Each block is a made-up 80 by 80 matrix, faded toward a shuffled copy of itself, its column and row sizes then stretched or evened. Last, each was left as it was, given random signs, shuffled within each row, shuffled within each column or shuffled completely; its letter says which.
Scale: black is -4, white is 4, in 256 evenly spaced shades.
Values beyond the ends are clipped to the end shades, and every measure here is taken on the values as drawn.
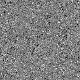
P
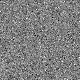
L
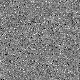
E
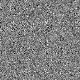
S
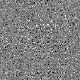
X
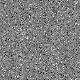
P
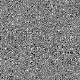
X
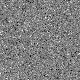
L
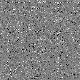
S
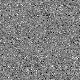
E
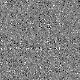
S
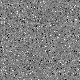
E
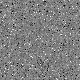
L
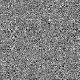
X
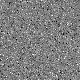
L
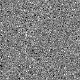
S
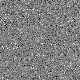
E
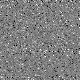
E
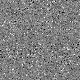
E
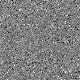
E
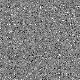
S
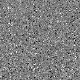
S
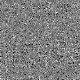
S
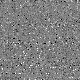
E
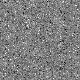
P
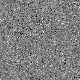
P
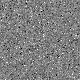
L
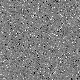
L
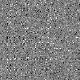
X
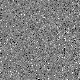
P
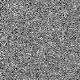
S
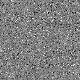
E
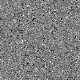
P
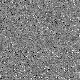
E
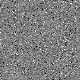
P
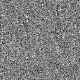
P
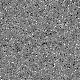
L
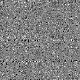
X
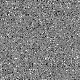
E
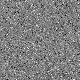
L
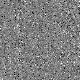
P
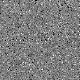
S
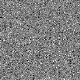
S
